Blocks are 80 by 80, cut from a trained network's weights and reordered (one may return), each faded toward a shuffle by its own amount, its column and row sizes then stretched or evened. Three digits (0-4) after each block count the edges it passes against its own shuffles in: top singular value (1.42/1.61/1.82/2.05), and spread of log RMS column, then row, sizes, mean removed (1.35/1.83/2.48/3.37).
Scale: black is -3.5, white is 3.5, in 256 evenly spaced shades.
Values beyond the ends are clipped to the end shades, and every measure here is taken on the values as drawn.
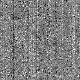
2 2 1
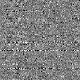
3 2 2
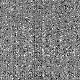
1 0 2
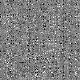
0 2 2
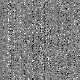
0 3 0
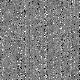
0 3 0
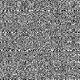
3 0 3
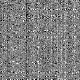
3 1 3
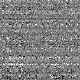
3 2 2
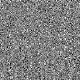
1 2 1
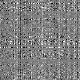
4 1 4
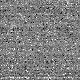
1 0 1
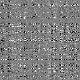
2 2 4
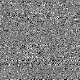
0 1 3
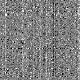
3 1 2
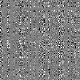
3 4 3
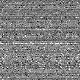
4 1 2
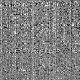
2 0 3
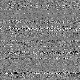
0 1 4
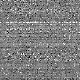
3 2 2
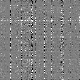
3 4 1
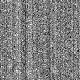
3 0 0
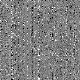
0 3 1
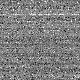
2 0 1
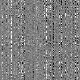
2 4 1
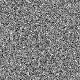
1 0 0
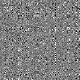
2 3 2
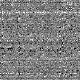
3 2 2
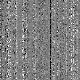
4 4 0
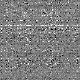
2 2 3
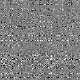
1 3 4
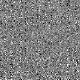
0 3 2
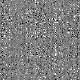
0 3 2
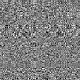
4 1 3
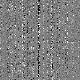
2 4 1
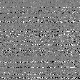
0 0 4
